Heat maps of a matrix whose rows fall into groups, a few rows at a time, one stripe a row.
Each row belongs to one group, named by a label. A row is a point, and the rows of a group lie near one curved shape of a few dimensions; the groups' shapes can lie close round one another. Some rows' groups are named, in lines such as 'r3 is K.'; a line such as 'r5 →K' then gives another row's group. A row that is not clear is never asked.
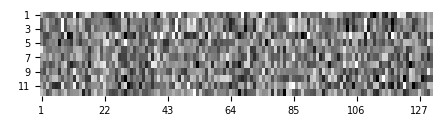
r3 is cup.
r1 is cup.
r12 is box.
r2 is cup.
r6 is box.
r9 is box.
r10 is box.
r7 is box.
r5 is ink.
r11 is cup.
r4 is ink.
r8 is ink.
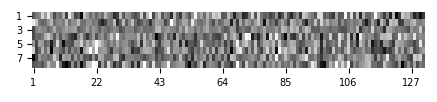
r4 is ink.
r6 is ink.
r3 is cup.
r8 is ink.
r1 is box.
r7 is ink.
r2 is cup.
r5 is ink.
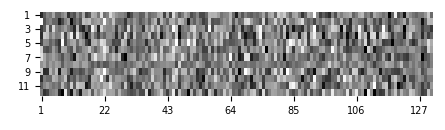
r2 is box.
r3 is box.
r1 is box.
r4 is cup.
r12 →ink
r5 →cup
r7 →box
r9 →ink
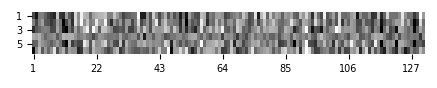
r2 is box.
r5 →box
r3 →box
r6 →cup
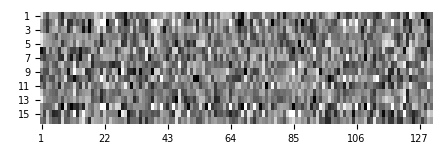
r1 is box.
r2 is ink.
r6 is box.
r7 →ink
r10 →ink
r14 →ink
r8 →cup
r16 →cup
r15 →cup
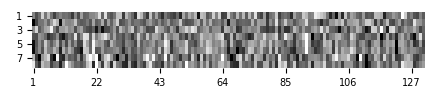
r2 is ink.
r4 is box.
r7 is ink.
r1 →box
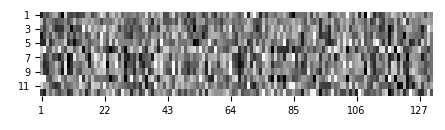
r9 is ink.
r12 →box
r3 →box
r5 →ink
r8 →ink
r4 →box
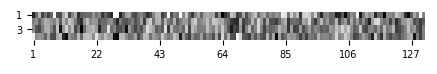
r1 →cup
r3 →ink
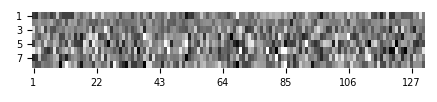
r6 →cup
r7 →ink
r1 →ink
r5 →box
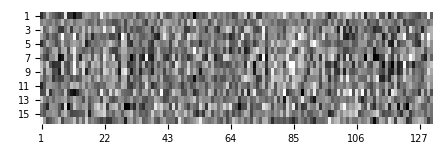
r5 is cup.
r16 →cup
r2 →cup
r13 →box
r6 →box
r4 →cup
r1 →ink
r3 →box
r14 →ink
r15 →ink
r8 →cup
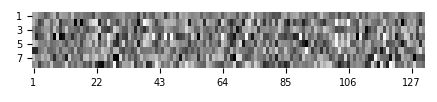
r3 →box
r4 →ink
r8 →cup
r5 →box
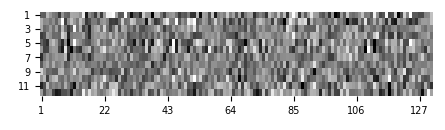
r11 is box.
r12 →box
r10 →box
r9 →cup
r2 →cup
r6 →ink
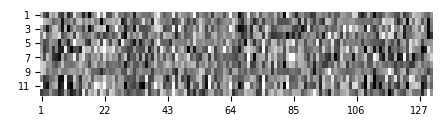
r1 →ink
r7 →cup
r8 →cup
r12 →box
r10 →ink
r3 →ink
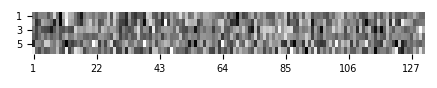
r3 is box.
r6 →cup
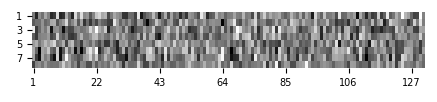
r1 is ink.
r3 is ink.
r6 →ink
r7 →ink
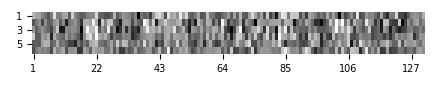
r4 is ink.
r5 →ink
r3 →ink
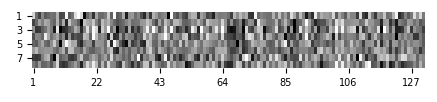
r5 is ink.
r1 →cup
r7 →ink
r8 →ink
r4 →box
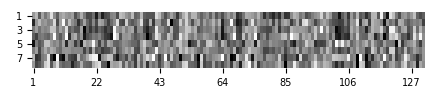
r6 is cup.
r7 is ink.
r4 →cup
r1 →cup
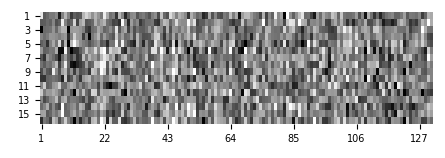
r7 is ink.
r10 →ink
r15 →cup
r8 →ink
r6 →ink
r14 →cup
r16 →box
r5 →ink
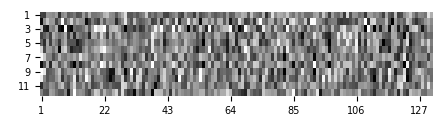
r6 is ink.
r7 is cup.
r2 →cup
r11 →cup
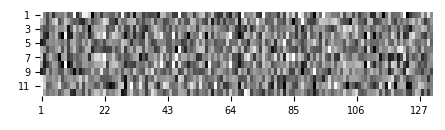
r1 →cup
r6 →cup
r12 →box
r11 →cup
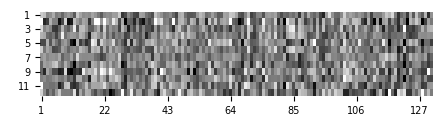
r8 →box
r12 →cup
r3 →cup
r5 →box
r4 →cup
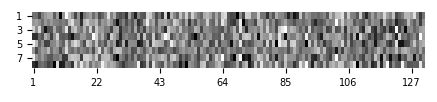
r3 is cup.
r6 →box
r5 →cup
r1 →ink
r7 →box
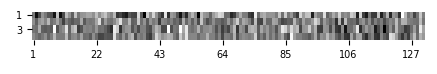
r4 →cup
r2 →box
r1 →ink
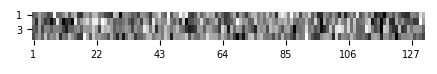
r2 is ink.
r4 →box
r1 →cup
